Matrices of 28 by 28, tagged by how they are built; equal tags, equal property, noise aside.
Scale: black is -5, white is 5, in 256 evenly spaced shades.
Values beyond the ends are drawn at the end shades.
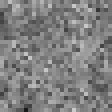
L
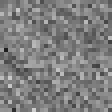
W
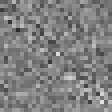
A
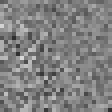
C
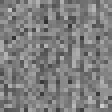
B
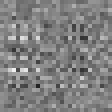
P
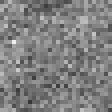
L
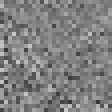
C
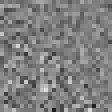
C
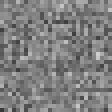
B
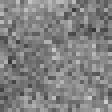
L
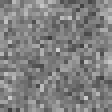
L
